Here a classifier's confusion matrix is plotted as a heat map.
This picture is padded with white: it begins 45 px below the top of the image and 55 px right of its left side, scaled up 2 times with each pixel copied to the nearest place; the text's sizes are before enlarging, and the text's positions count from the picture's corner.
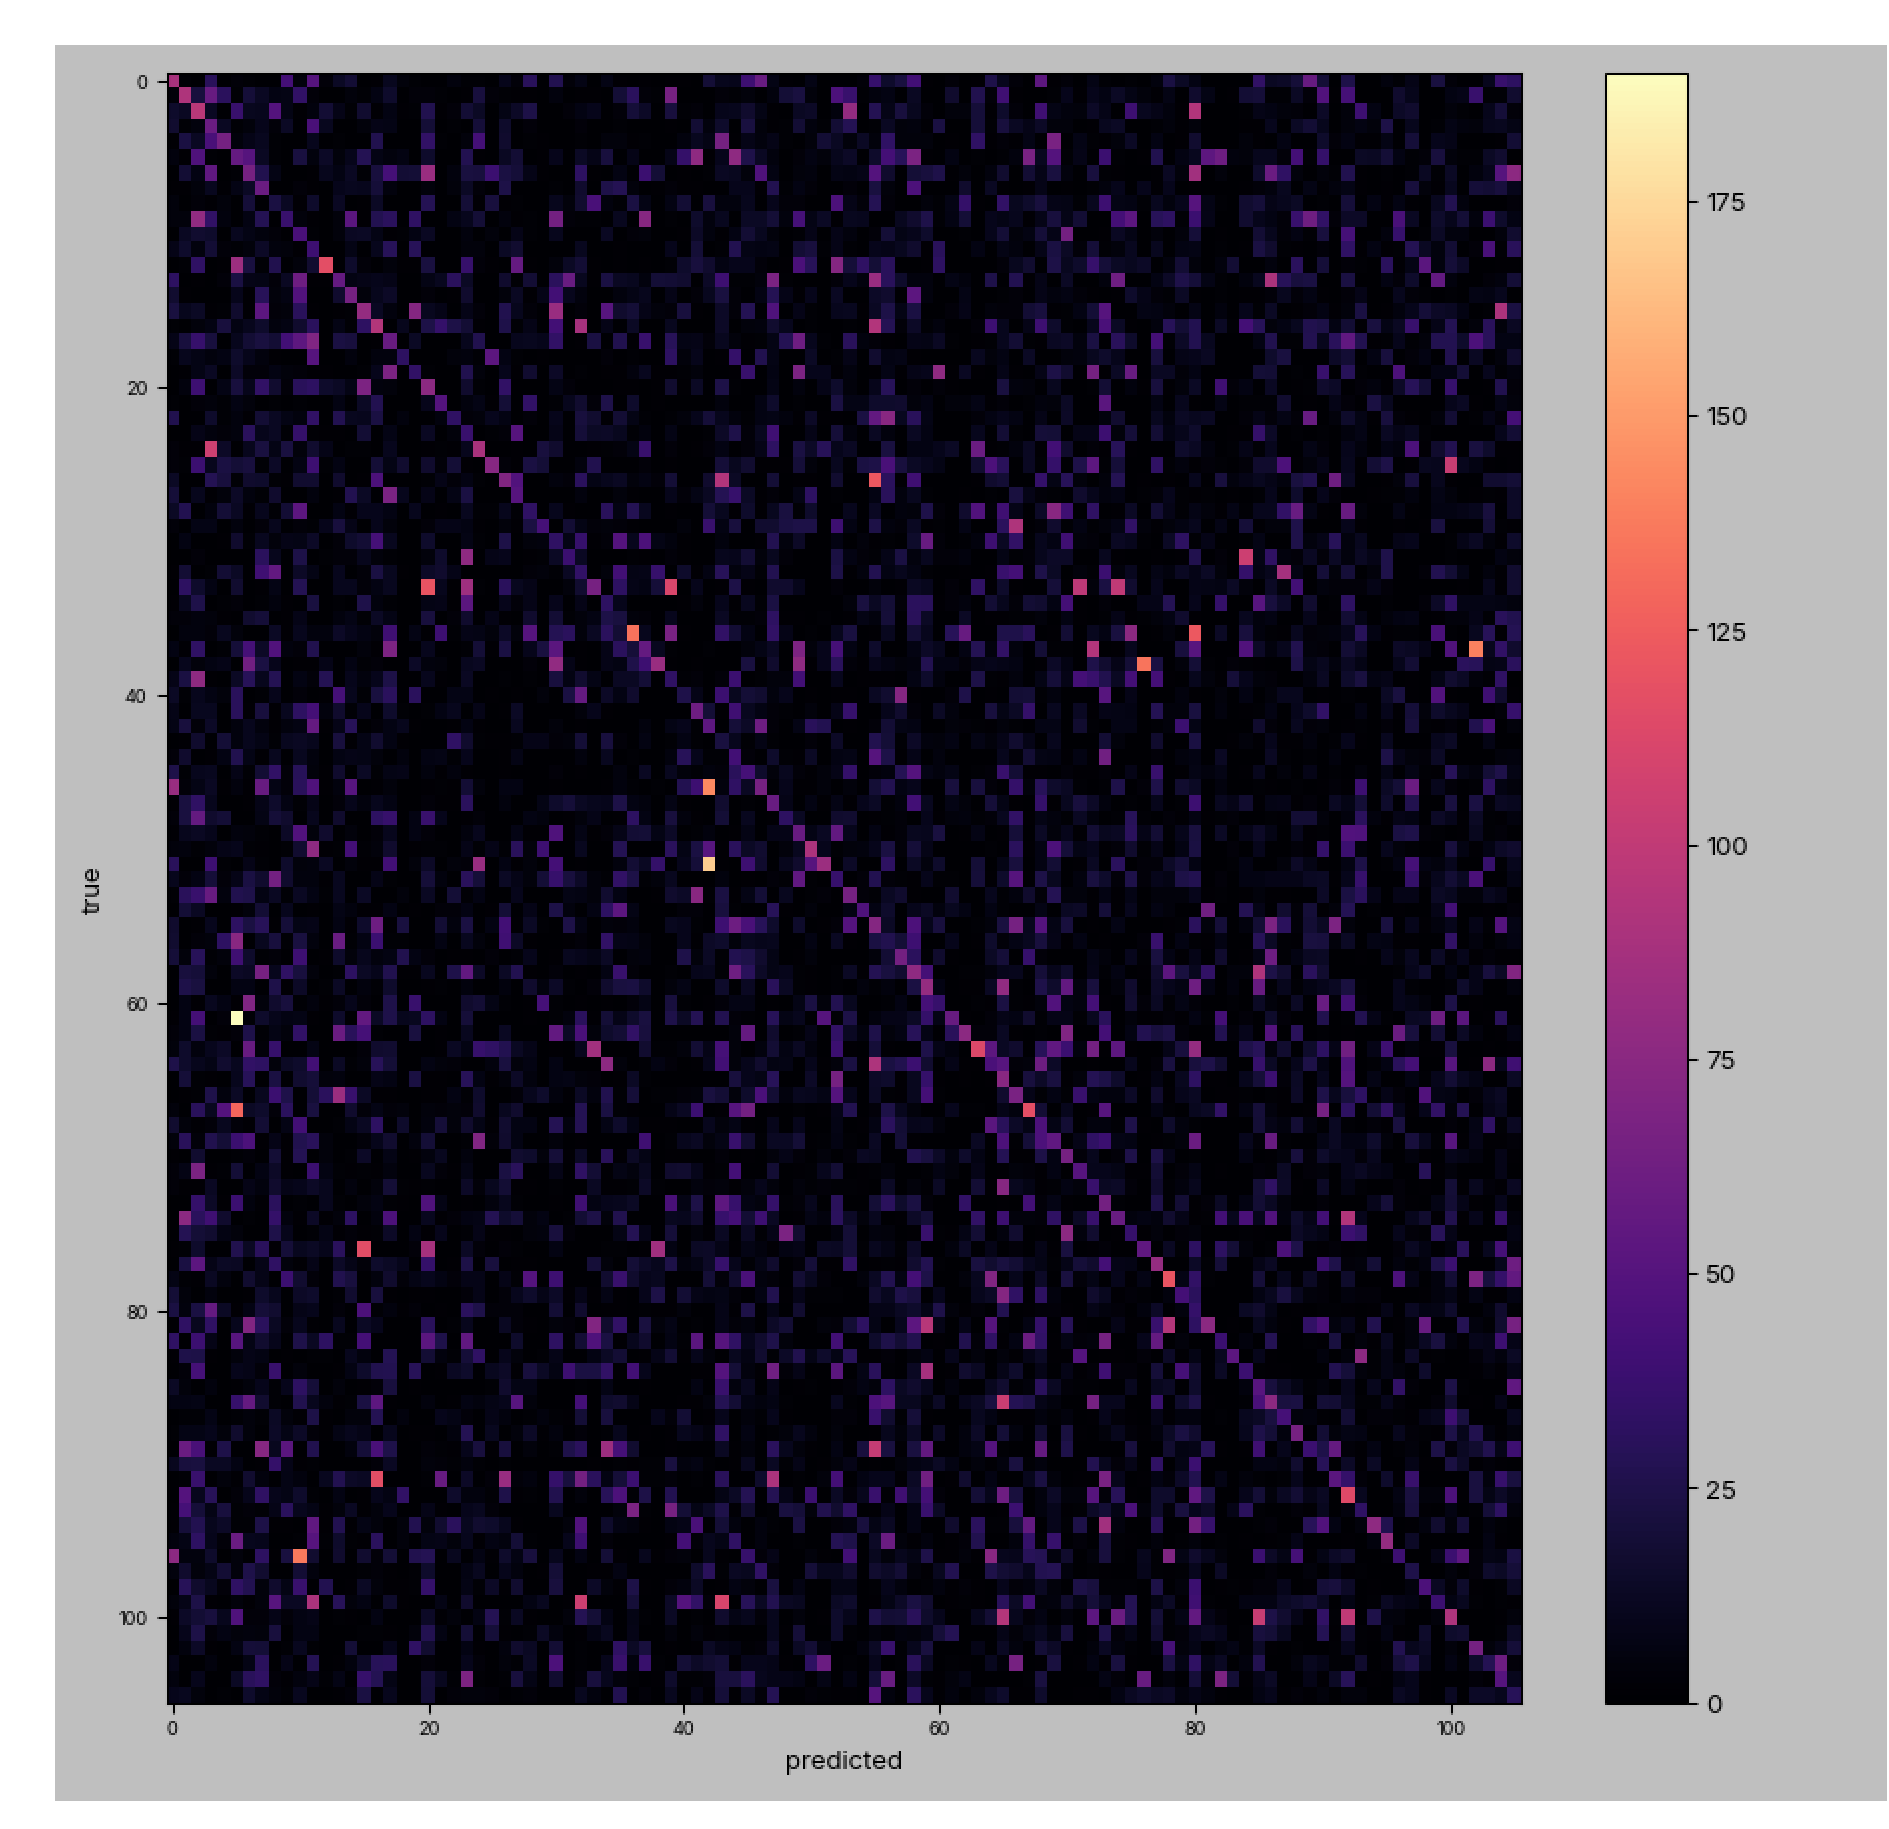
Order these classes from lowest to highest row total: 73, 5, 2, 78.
73, 2, 78, 5
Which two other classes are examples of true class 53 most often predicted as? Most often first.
41, 3
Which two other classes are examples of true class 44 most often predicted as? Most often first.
73, 55
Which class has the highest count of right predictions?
36
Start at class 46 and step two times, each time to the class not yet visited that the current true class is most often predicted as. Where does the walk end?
11
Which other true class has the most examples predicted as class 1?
74
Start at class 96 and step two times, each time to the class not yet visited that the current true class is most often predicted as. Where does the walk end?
70
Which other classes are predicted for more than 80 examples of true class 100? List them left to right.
65, 85, 92
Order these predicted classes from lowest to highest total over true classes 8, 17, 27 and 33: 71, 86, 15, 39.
15, 86, 71, 39
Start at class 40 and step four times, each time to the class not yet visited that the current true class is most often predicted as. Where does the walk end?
52
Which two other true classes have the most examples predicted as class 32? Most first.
99, 16
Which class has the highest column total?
80
